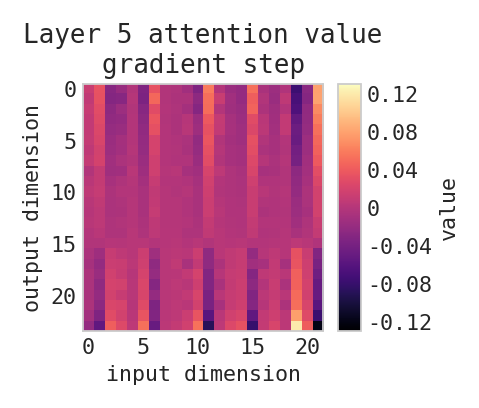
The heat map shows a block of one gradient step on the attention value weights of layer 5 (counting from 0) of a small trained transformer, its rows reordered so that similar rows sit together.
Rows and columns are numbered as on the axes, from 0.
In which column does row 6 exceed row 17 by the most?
21
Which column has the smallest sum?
19
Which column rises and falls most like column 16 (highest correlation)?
9
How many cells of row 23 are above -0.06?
19
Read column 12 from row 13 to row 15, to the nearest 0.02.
0 0 0
